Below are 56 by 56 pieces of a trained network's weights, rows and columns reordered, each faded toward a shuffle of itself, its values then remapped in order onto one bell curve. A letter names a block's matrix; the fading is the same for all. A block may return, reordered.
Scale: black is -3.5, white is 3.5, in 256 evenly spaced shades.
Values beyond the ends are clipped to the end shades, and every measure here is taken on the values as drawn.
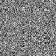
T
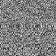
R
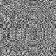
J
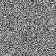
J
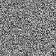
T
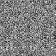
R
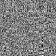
R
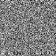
R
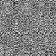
J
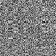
J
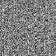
T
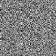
T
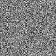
T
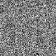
T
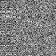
T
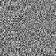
J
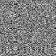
R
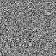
R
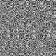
J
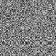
J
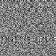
R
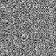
J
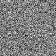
T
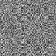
J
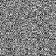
R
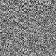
J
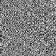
J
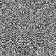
R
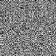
J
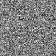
R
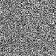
T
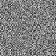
J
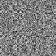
J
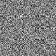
R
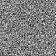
T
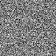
T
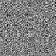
J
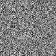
T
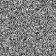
R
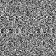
R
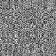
J
